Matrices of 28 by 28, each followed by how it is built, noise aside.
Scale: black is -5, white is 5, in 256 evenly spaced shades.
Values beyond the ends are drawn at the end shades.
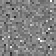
sparse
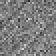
Hankel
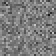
repeating rows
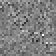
banded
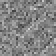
Hankel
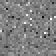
sparse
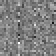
uneven columns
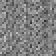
repeating rows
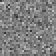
diagonal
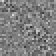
banded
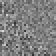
lower triangular
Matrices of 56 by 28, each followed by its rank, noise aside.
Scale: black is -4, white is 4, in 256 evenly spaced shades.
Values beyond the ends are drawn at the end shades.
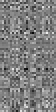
three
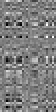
two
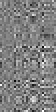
three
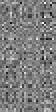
four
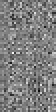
six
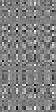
two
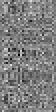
six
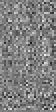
six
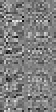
four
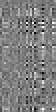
two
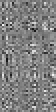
four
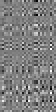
two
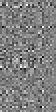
four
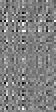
two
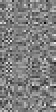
four
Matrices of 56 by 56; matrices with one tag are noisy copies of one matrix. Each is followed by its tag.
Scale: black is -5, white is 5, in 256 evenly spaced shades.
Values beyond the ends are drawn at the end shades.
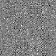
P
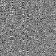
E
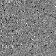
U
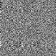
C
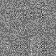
P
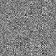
P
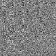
E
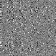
C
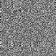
C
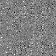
P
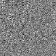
E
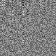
E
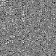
E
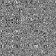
U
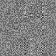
P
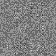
P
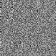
C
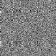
C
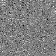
E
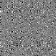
C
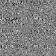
U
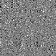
C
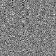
E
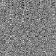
E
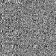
U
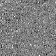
U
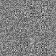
P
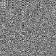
E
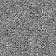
P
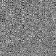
E
